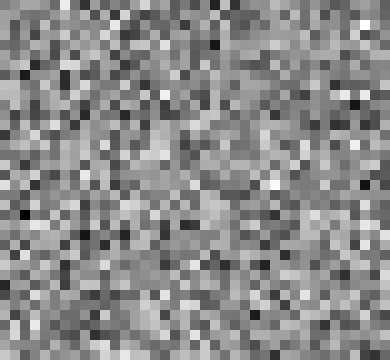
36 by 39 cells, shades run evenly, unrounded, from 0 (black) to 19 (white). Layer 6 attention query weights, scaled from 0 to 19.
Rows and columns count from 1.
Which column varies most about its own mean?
37
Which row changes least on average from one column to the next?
20
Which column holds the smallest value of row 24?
9
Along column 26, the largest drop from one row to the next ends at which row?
32
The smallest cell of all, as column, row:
3, 22
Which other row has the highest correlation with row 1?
5
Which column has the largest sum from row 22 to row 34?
31
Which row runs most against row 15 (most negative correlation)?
25
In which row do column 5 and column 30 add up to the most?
17
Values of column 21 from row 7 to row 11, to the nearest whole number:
15 10 8 6 5
